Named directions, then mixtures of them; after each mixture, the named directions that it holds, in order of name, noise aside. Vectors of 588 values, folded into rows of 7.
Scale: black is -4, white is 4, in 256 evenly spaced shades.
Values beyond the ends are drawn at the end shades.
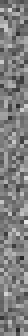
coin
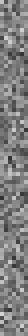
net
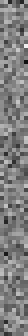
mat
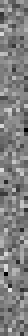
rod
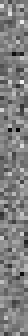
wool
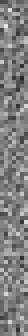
coin.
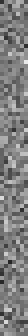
mat, net.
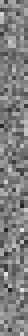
net, rod.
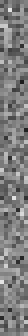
coin, net, rod.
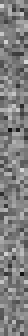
mat, rod, wool.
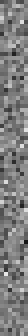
coin, rod, wool.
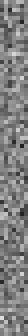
coin, net, wool.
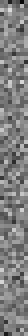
coin, mat, wool.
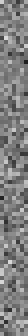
mat, net.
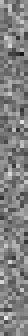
net, wool.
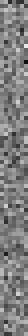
mat.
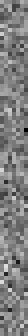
net, rod.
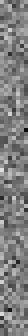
mat, net, rod.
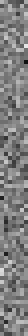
mat, net.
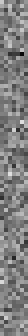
net, wool.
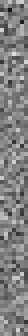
coin, mat, wool.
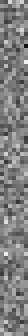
mat.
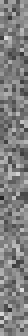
net.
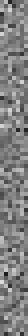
mat, rod, wool.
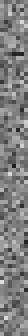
net, wool.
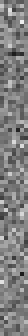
coin, net, wool.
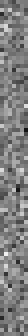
coin, rod.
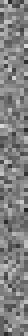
mat, rod.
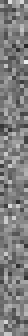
mat.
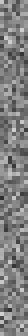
net.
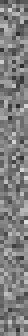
coin.
